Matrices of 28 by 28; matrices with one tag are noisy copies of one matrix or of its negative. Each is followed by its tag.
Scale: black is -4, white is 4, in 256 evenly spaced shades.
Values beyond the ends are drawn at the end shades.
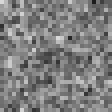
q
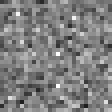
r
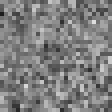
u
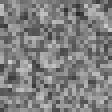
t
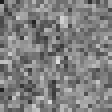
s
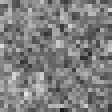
r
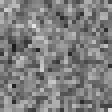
s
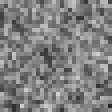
u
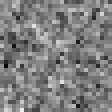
s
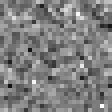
t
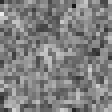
u
